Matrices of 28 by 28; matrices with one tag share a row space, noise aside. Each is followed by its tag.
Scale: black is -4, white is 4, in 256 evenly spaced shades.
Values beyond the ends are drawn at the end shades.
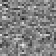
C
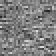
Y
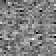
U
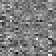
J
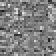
J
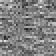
Y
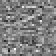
U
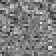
J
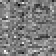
C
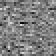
U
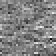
Y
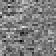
U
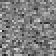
C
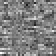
Y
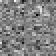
C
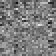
J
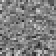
C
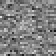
U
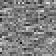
Y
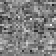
Y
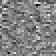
C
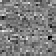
J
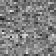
J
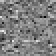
J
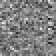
J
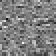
C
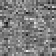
Y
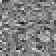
C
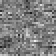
Y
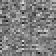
C
